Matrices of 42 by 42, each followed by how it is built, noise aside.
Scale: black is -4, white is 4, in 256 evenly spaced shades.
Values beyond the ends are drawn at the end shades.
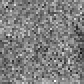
smooth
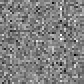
uneven columns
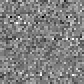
uneven rows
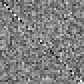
diagonal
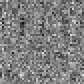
low rank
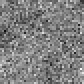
smooth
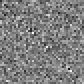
diagonal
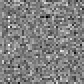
low rank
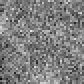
smooth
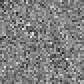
banded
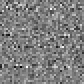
uneven rows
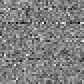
uneven rows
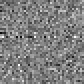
uneven rows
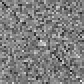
diagonal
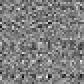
low rank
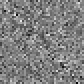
banded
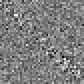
banded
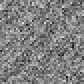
Hankel
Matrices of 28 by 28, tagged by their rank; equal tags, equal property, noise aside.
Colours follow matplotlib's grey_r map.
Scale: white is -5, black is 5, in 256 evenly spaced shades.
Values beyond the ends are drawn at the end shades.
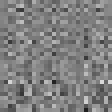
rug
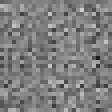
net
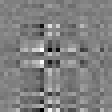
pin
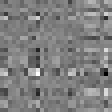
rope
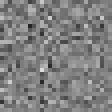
net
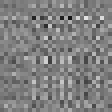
rope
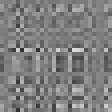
rope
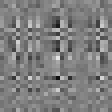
pin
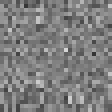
net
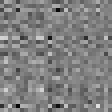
rope
